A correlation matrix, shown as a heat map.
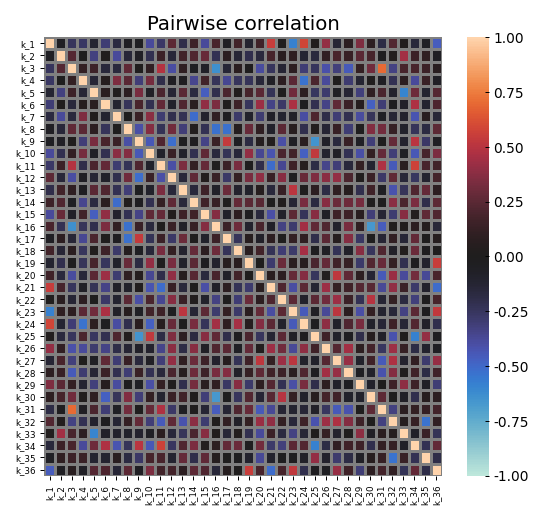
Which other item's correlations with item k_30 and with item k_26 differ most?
k_16
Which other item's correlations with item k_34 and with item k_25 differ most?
k_9
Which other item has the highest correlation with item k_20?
k_27
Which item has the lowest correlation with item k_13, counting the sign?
k_32
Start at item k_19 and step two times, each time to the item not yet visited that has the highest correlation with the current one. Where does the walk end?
k_23
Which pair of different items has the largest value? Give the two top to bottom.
k_3, k_31
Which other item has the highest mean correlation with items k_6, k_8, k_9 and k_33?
k_34
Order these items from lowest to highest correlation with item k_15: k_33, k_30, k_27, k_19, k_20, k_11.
k_30, k_20, k_19, k_27, k_11, k_33
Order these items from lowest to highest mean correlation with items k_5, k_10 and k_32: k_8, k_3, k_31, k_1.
k_1, k_3, k_31, k_8
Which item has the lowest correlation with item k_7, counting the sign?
k_14
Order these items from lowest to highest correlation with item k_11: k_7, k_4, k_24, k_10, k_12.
k_12, k_7, k_4, k_10, k_24
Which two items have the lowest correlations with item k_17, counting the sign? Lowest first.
k_8, k_4
